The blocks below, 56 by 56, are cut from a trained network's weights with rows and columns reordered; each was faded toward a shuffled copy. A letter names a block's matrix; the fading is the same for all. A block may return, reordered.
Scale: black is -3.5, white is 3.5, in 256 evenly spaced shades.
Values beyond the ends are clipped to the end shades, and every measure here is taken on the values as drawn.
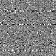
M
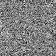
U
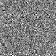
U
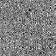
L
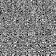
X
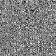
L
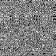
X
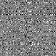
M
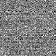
X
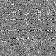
M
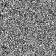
U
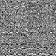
X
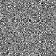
L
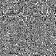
L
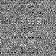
X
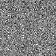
L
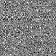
L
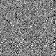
L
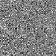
L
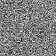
U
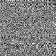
X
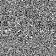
U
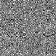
L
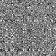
L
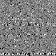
M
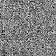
U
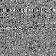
M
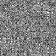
L
